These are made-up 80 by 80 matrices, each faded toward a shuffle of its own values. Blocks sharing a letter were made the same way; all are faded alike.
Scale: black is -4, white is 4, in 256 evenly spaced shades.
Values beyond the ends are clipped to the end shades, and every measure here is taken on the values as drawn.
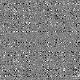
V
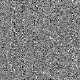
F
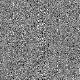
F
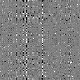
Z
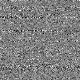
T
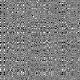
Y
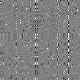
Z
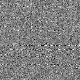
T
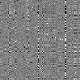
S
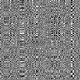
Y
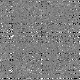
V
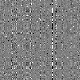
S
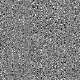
F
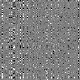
Z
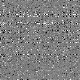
V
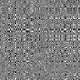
Y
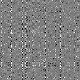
Z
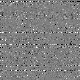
V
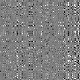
Z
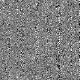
F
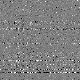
V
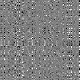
Z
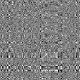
Y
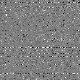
V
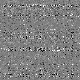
V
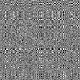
Y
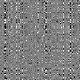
S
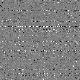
V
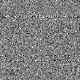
T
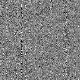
F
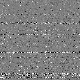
V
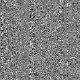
F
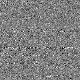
T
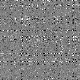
V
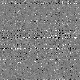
V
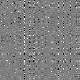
Z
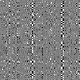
S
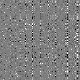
Z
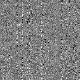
F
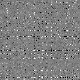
V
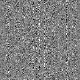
F
